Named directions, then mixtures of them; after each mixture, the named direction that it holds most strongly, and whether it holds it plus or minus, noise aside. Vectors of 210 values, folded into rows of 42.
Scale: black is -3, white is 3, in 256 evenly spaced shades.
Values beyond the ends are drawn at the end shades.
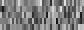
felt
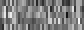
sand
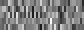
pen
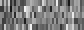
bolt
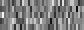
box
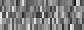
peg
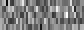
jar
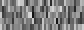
felt, plus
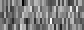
box, minus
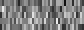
felt, minus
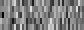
box, minus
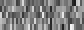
peg, plus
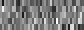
felt, minus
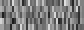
box, minus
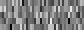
box, minus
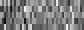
bolt, plus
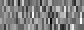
pen, minus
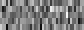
jar, plus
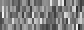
felt, minus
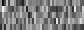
jar, minus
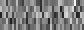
peg, minus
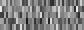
box, minus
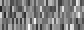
peg, plus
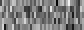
bolt, minus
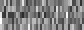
peg, plus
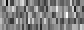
jar, plus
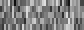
bolt, plus
